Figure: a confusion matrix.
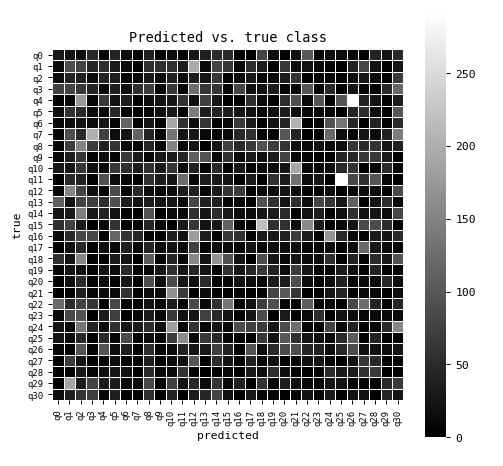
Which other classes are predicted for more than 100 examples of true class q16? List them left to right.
q5, q12, q24
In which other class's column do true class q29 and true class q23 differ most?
q1
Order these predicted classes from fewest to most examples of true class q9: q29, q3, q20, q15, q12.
q3, q29, q15, q20, q12
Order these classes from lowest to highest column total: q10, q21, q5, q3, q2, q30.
q3, q5, q30, q21, q10, q2
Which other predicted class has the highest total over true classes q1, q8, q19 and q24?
q10
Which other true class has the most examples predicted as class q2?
q4
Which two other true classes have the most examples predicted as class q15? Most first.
q22, q18
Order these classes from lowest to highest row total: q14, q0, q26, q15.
q0, q14, q26, q15
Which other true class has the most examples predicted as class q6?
q25
